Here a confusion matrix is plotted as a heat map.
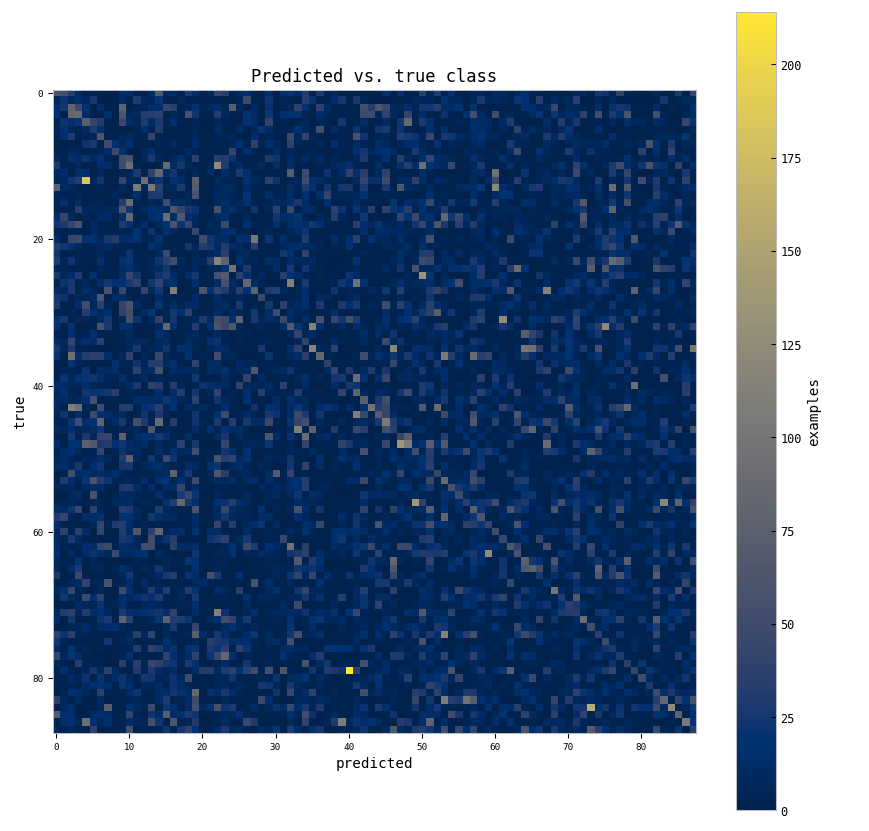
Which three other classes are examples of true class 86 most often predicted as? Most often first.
39, 4, 51
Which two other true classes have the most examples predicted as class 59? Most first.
63, 36
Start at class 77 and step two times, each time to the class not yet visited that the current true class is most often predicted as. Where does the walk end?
22
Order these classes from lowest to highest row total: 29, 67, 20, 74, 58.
67, 58, 29, 20, 74
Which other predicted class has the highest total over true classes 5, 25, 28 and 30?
50
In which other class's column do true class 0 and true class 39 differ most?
41
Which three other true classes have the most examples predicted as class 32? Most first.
26, 62, 11
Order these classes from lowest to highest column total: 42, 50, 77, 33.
77, 33, 42, 50
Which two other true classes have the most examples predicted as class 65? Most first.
35, 46
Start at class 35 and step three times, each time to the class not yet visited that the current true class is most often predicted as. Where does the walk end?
64
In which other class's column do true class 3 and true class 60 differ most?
2
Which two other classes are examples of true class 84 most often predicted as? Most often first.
73, 7
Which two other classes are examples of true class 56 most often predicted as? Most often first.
49, 83
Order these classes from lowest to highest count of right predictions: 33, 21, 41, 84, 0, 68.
21, 33, 0, 41, 68, 84
